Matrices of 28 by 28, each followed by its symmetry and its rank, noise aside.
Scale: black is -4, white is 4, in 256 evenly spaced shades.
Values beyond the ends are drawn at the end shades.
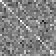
symmetric, rank seven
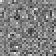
symmetric, rank seven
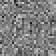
no symmetry, rank seven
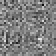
no symmetry, rank five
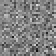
no symmetry, rank six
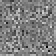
no symmetry, rank six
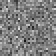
no symmetry, rank seven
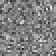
symmetric, rank seven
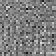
no symmetry, rank six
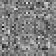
antisymmetric, rank six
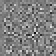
no symmetry, rank five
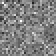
symmetric, rank six
